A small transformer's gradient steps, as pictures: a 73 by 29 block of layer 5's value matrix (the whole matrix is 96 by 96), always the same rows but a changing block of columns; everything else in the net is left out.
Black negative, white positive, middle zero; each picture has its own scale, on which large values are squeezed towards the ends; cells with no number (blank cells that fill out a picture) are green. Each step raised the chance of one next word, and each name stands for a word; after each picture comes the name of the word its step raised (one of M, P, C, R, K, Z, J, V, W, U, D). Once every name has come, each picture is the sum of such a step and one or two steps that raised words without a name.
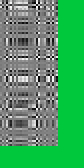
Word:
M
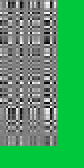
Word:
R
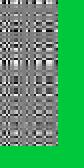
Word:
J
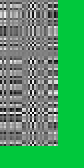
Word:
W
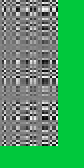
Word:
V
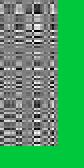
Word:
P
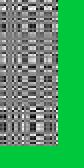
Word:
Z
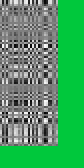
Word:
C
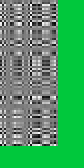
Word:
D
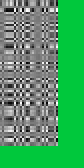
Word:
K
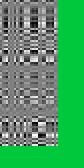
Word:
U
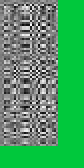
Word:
W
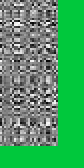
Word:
J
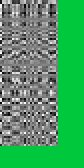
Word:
W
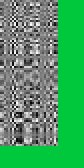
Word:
C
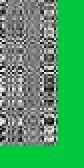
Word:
P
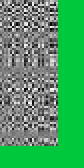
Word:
K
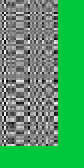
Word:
K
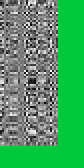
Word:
R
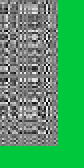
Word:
P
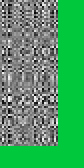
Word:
D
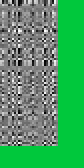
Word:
J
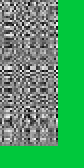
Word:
Z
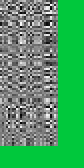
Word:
R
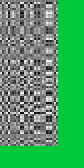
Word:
W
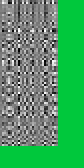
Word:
J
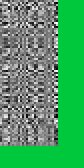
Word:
Z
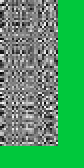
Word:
Z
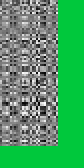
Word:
C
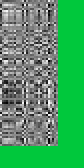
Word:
W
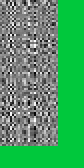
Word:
C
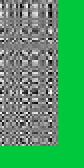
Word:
W
